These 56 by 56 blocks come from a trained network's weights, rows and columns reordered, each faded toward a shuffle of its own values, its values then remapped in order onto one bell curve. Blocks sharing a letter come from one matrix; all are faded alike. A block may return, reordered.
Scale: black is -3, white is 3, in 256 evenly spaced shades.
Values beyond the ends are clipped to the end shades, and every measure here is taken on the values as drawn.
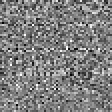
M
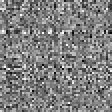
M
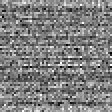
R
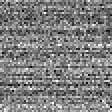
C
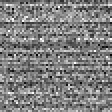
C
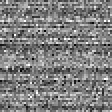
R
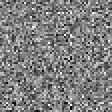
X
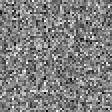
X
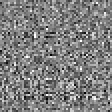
M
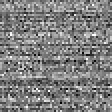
C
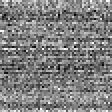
C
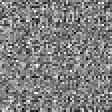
M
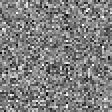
X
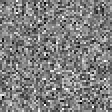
X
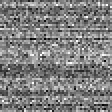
R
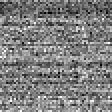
C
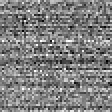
C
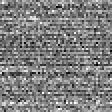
C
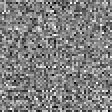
M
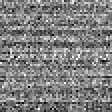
C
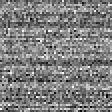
R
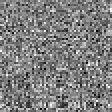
M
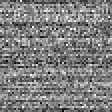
R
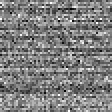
C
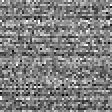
C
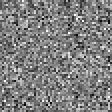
X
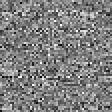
M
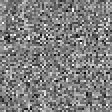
M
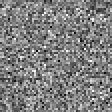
X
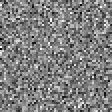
X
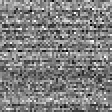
R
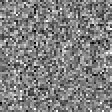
X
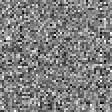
X
